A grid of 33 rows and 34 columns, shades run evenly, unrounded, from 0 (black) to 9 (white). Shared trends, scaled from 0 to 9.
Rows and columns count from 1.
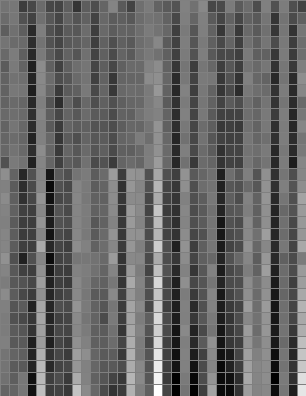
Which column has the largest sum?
18
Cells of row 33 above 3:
18
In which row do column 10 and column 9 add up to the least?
1
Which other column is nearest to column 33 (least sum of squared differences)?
4
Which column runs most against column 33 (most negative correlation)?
3
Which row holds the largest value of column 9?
33
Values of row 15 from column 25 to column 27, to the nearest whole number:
1 4 3
